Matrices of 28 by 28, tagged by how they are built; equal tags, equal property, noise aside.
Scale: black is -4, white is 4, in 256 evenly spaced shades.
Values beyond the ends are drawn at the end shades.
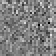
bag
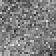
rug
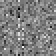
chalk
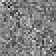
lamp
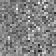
chalk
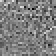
bag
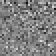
bag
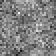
rug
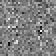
chalk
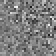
bag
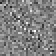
lamp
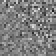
bag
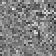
bag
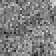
rug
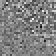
bag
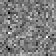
chalk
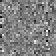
chalk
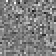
bag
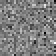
chalk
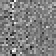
chalk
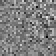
bag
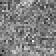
rug
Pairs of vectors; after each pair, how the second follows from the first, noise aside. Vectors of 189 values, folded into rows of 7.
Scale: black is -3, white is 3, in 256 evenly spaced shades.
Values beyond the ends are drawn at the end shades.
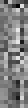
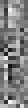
reversed, negated.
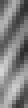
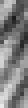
reversed, negated.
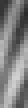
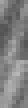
wrapped around, negated, shrunk.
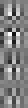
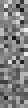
shuffled.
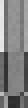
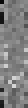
wrapped around, negated, partly zeroed.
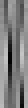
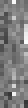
wrapped around, negated, partly zeroed.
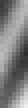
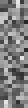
shuffled.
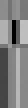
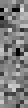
shuffled.
